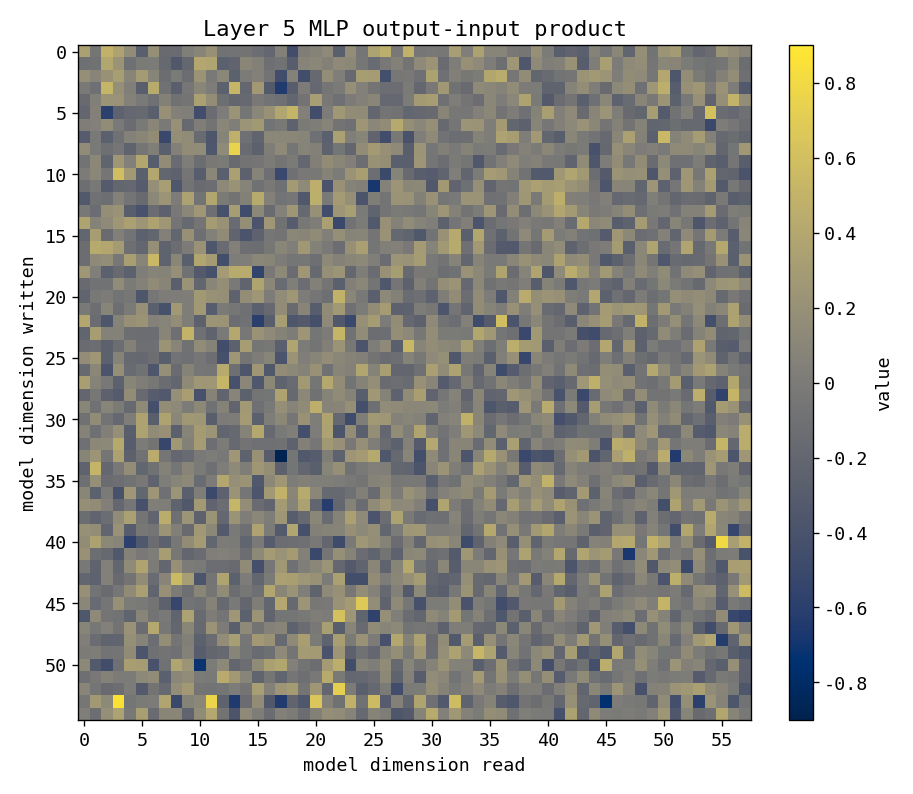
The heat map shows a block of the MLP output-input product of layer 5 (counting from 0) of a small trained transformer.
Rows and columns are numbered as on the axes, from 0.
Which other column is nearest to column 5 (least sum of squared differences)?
21
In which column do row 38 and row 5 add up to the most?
54
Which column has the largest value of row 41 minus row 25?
38
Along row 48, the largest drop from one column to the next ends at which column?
55
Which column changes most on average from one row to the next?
22
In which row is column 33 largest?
30
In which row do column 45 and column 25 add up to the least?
11
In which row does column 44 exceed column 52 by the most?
27
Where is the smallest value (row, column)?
33, 17
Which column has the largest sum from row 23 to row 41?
1
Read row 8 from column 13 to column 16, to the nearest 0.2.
0.8 -0.2 -0.2 0
